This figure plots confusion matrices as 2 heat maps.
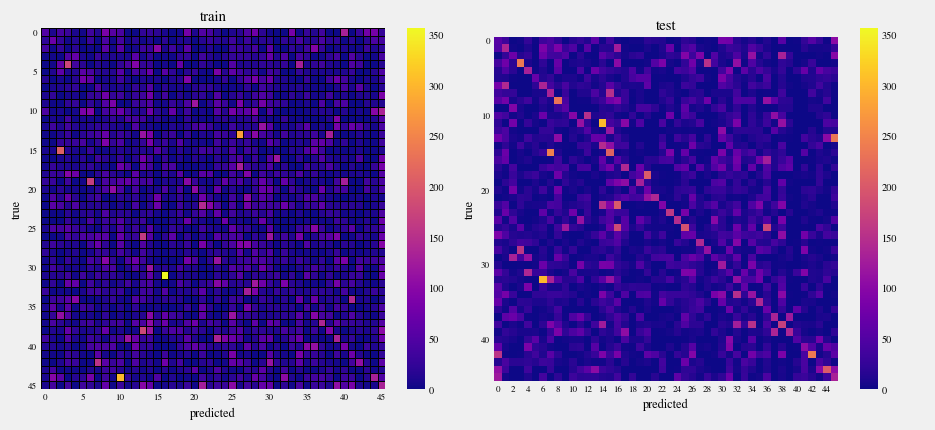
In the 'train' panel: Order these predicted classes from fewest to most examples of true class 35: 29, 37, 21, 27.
29, 37, 21, 27
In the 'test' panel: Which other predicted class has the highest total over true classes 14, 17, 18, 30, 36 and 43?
15
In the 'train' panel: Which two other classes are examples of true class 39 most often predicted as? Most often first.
23, 11
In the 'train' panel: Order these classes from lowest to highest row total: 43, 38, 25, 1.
43, 1, 25, 38
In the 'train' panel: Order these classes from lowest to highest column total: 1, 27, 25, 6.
1, 6, 27, 25
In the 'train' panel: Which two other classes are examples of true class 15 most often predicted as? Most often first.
2, 36
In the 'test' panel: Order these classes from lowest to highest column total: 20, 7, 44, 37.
37, 44, 20, 7
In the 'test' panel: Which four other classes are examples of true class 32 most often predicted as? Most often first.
6, 7, 15, 35
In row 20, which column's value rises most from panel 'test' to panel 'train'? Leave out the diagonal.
9
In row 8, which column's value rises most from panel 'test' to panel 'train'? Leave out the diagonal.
45
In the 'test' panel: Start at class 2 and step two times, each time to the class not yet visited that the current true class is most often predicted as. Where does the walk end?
34
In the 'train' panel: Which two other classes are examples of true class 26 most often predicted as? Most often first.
13, 30
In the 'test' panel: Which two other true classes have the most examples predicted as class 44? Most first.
13, 41
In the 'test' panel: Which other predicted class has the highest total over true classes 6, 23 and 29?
1
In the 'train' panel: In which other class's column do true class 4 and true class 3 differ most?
34
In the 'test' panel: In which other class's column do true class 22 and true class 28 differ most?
16
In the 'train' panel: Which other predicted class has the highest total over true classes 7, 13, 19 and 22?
26
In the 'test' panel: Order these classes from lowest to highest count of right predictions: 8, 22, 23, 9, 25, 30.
9, 22, 30, 23, 25, 8
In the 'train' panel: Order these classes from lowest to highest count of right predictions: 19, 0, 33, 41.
33, 0, 41, 19
